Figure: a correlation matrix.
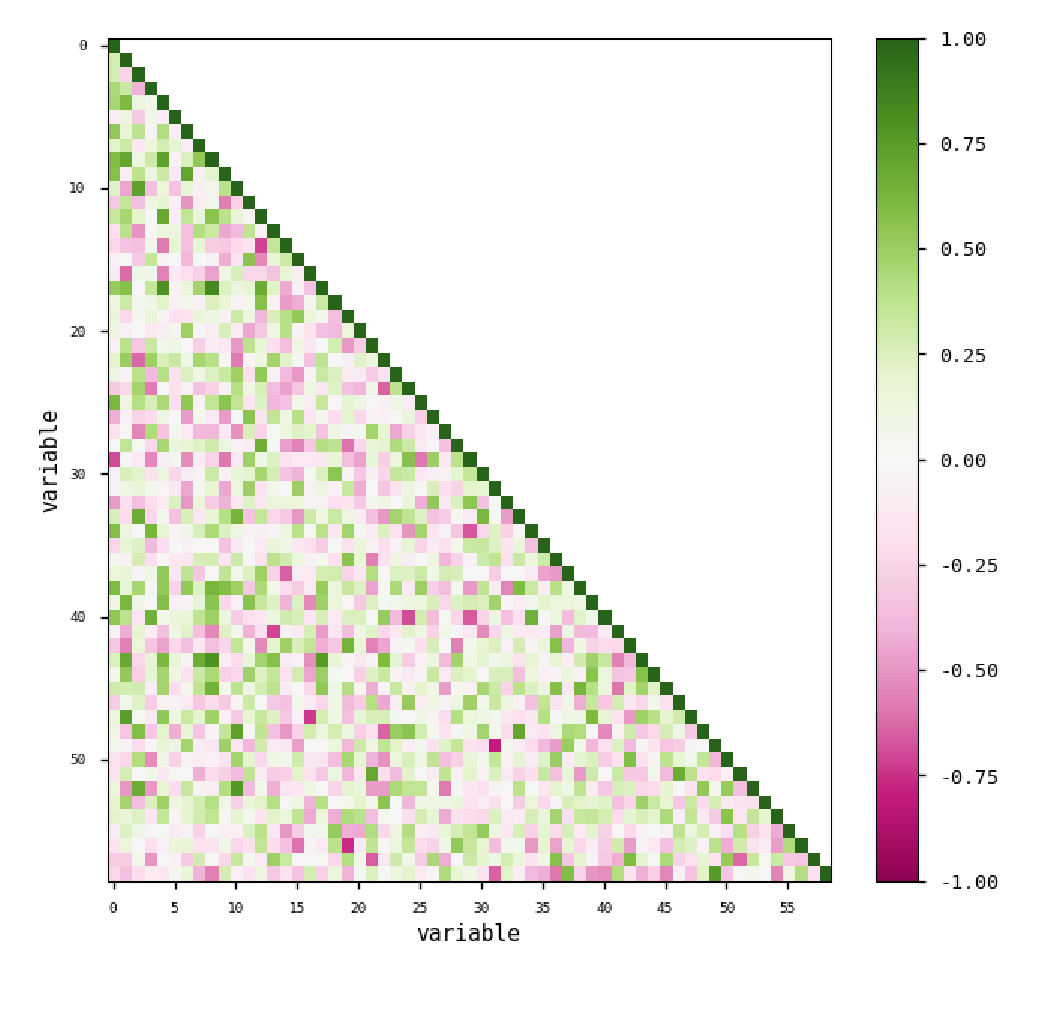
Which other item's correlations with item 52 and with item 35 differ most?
10
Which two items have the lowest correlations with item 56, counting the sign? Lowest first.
19, 15
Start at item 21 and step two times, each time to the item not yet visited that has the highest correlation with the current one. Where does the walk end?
46
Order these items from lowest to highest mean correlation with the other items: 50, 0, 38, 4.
50, 0, 38, 4
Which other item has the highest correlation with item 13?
43
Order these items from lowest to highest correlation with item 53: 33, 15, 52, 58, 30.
33, 52, 30, 58, 15
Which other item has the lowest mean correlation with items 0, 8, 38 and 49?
29
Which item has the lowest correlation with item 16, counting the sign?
47
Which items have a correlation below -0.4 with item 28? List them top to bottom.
14, 15, 19, 42
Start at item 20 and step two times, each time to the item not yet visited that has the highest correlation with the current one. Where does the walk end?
9
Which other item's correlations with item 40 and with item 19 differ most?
42
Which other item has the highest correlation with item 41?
58
